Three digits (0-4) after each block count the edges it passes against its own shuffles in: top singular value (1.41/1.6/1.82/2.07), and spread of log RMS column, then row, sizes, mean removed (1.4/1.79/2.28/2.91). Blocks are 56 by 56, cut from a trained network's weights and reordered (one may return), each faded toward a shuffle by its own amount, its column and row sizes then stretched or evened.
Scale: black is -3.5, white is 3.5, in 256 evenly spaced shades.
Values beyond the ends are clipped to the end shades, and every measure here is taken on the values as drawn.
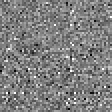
0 0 2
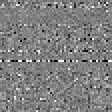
3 0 3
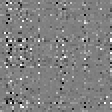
3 3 2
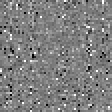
0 2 1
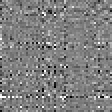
2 3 4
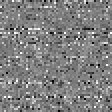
1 0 3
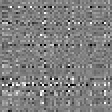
4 2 4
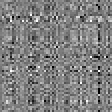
4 3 3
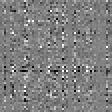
3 4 2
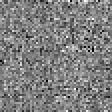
0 1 3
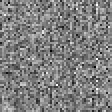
2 1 0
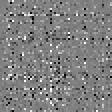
0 3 2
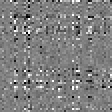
3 4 3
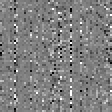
3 4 0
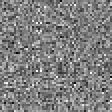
3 1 0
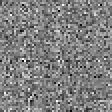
0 2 3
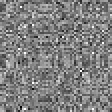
4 1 0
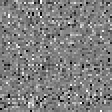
1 1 1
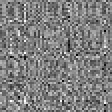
4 2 0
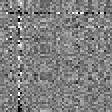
3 2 1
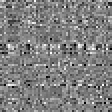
4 0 3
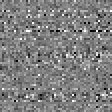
2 1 4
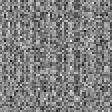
4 0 0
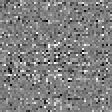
2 2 2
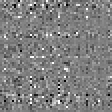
0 3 3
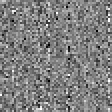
0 3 0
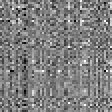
4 3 3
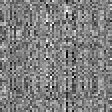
4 3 0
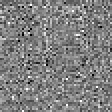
3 1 0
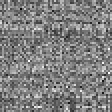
3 0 0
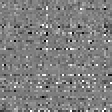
0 2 4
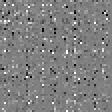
1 3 2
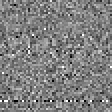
2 0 2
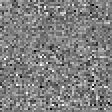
0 1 3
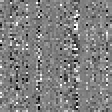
3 4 0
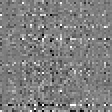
3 3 3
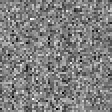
1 1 1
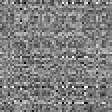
4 2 2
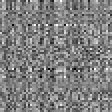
4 0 4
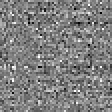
2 2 1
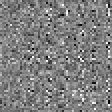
3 3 1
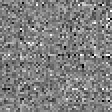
0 2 2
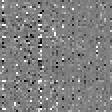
3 4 0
